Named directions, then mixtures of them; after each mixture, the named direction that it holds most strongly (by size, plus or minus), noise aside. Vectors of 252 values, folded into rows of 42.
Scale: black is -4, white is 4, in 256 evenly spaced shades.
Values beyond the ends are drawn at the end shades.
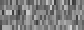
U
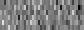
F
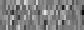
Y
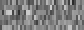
U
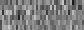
U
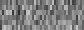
U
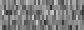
U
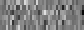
Y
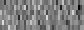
F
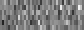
F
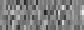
Y
